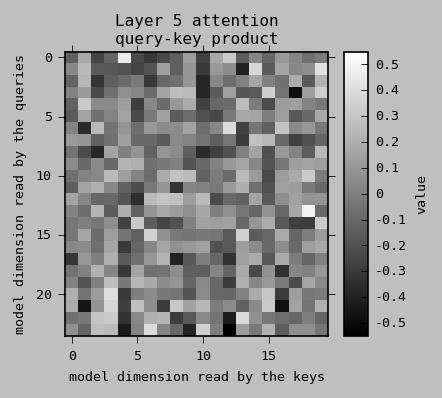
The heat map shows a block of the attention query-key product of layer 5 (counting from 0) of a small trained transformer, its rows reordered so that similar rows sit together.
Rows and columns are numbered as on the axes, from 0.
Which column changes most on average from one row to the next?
8
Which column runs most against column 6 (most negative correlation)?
12
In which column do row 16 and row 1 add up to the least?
4
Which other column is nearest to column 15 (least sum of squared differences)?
0
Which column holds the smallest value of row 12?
5
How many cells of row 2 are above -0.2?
17
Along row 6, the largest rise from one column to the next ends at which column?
2
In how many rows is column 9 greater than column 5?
14
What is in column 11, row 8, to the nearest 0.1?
-0.3
